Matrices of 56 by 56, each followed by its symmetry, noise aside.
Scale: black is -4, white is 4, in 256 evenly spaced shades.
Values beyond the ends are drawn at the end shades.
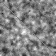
symmetric across the other diagonal.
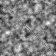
same after a half turn.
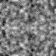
mirrored top to bottom.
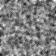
antisymmetric.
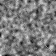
no symmetry.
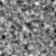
antisymmetric.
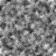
symmetric.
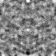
mirrored left to right.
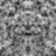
mirrored left to right.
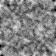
same after a half turn.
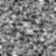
same after a half turn.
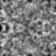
mirrored top to bottom.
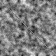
same after a half turn.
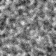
symmetric.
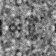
mirrored top to bottom.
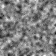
antisymmetric.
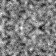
mirrored top to bottom.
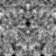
mirrored left to right.
